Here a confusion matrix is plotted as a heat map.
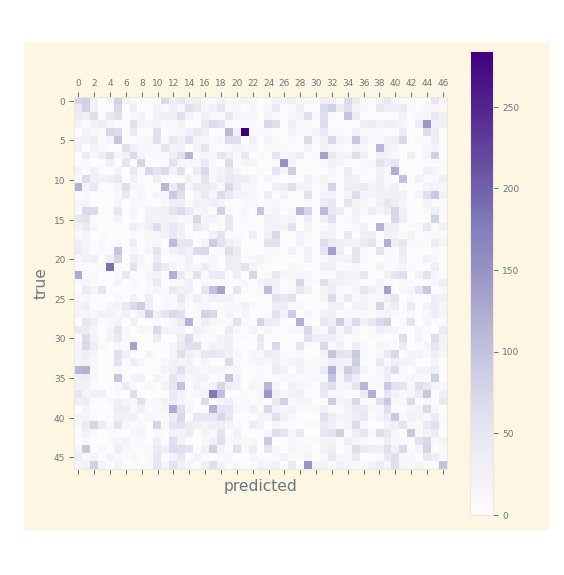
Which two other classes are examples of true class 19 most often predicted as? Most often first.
32, 5
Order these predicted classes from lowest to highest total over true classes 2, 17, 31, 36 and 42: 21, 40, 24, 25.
21, 40, 24, 25
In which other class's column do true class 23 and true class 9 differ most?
40
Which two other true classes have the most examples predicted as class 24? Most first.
37, 36
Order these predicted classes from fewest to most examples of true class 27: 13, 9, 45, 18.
18, 45, 13, 9
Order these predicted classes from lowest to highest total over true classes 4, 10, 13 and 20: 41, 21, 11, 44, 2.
11, 2, 44, 41, 21
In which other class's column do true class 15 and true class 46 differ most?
29
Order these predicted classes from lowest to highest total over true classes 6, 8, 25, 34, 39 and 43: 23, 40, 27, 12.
23, 27, 40, 12
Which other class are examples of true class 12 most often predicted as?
45
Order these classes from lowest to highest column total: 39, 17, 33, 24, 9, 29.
9, 33, 29, 24, 17, 39
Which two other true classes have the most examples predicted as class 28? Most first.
14, 23
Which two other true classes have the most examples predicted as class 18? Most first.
24, 37
